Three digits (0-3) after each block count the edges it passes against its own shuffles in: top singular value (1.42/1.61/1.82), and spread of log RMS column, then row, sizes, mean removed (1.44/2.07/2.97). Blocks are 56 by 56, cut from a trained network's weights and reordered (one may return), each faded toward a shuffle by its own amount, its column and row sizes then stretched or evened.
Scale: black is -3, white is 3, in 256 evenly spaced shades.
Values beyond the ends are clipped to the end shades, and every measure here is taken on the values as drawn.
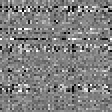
3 1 3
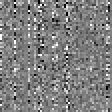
1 3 1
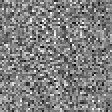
2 1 0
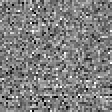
1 1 0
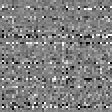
2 2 3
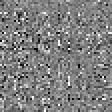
0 2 2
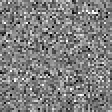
1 0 1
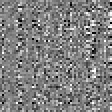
3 3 1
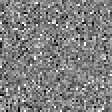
0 1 1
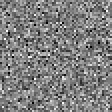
2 1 0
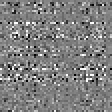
2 2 3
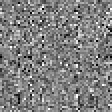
2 2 1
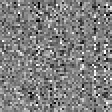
0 2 1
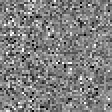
0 1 0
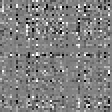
0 3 3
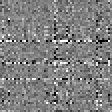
3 2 2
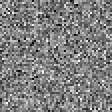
2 0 0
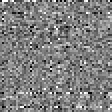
2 1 2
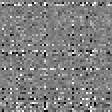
0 2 3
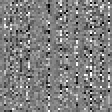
1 3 0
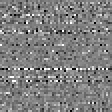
2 0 3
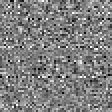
1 0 2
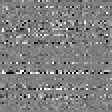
1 1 3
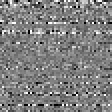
3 0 3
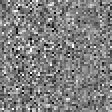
0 2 0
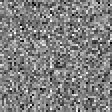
2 1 0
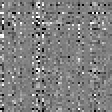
2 3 2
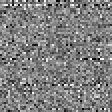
2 0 2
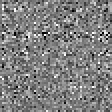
0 2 2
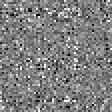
0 1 2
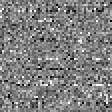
2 0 2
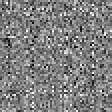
2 2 1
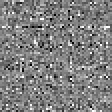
0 2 2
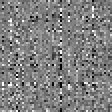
2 3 1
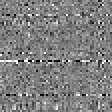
3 1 2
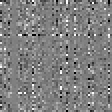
0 3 2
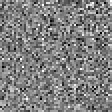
2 0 1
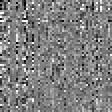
3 3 1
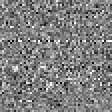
1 0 2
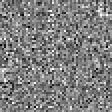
0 1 1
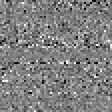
0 0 2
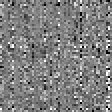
1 3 1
